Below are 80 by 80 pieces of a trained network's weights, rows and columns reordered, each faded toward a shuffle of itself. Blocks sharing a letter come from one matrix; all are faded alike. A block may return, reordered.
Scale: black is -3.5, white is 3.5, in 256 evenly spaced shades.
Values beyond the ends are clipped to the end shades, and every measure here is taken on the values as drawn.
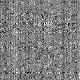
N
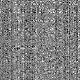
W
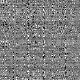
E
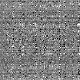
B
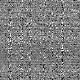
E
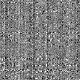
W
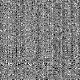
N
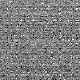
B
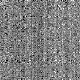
N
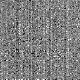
N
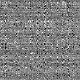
B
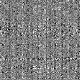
N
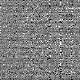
B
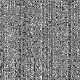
W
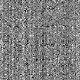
N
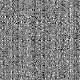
W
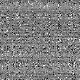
E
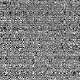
B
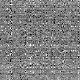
B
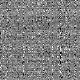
E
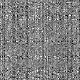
W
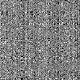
N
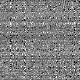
B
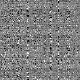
E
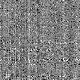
N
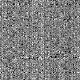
N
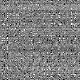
B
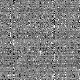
E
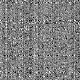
N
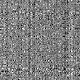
N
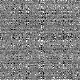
B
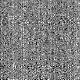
N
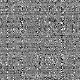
E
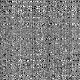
N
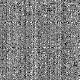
W
